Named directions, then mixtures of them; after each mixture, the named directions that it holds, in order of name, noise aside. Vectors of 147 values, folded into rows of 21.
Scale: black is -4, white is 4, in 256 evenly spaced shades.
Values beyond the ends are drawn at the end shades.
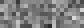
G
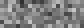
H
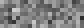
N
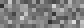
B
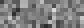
G, H, N.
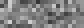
B, H.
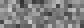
H.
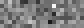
B, H, N.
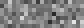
B.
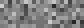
B.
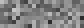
N.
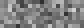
H.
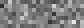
B.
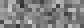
H.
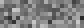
N.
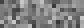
H, N.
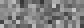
H, N.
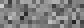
B.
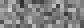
H.
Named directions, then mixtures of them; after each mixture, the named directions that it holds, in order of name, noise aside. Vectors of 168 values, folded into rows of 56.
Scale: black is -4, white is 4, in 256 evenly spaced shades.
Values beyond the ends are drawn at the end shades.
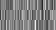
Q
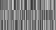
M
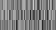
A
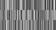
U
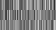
A, Q, U.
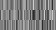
A, Q.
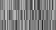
A, M, U.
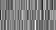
Q.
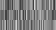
A, M, U.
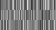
M, Q.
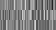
M, Q, U.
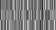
M, Q.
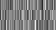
Q.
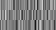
A, Q.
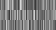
M, U.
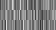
M, Q, U.
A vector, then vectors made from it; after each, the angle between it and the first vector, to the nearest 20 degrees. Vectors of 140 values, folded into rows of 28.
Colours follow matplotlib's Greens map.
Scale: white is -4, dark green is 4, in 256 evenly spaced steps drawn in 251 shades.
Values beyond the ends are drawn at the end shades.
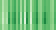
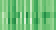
20 degrees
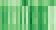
120 degrees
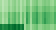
60 degrees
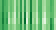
160 degrees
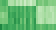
80 degrees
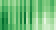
140 degrees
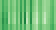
160 degrees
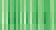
20 degrees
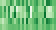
60 degrees
